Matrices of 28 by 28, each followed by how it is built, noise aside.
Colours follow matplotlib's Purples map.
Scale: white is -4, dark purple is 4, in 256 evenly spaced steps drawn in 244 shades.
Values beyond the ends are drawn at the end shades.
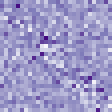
banded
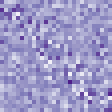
banded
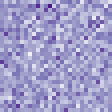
Hankel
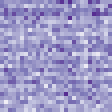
blocks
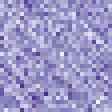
Toeplitz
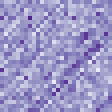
Hankel
